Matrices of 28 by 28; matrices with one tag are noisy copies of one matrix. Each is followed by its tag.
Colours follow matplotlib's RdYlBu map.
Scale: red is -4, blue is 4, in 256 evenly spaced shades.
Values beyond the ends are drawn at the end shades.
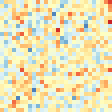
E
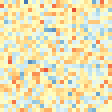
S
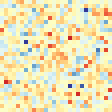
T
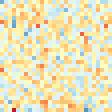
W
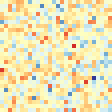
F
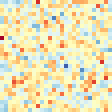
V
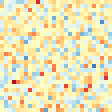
V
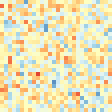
S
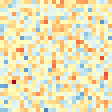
V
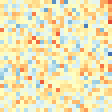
E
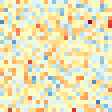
F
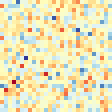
V
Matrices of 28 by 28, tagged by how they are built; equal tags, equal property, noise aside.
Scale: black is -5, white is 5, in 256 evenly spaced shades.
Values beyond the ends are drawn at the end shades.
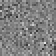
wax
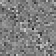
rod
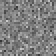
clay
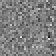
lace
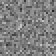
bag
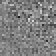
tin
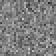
clay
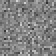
bag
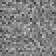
bag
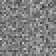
bag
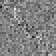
rod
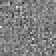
wax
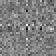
lace
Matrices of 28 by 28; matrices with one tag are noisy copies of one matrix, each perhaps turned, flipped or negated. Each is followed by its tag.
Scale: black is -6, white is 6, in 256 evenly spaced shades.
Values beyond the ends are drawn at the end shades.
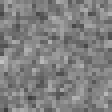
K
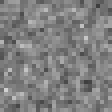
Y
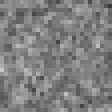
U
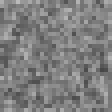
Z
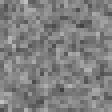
Y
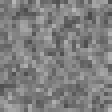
Y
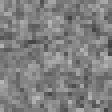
K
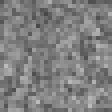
Z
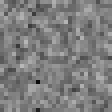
Y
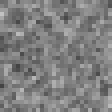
U
